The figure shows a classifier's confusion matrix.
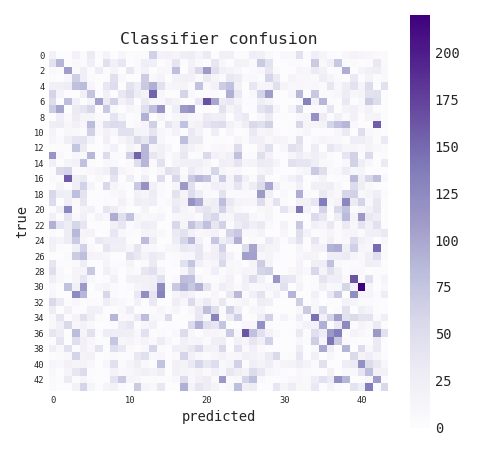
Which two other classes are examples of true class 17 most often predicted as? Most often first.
12, 28
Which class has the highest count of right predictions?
34
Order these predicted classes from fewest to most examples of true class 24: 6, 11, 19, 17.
11, 19, 6, 17
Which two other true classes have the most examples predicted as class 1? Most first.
7, 15
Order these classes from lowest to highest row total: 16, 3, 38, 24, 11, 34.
3, 11, 38, 24, 16, 34
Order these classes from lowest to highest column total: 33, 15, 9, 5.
15, 33, 9, 5
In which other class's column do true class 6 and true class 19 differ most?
20
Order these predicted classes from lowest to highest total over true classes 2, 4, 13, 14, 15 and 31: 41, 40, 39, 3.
40, 41, 3, 39
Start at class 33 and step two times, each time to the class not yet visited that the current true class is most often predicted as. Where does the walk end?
32
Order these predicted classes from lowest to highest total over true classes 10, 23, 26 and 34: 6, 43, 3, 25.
6, 43, 25, 3
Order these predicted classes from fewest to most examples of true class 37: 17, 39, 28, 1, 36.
39, 17, 1, 28, 36
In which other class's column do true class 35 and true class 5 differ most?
13
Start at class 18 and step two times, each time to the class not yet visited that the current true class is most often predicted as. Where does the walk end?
36
